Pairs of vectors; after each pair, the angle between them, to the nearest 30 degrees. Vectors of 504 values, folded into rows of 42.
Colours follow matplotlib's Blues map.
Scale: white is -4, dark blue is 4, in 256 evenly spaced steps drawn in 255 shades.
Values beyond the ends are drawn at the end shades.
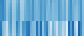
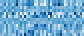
90 degrees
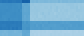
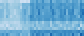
150 degrees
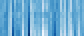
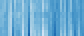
30 degrees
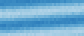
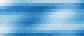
120 degrees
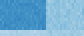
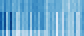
60 degrees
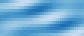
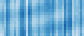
60 degrees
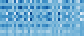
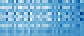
150 degrees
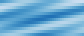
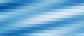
150 degrees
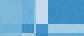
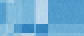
30 degrees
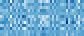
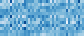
150 degrees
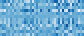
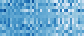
150 degrees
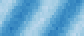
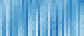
60 degrees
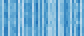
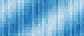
60 degrees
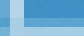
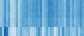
60 degrees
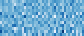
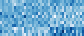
30 degrees
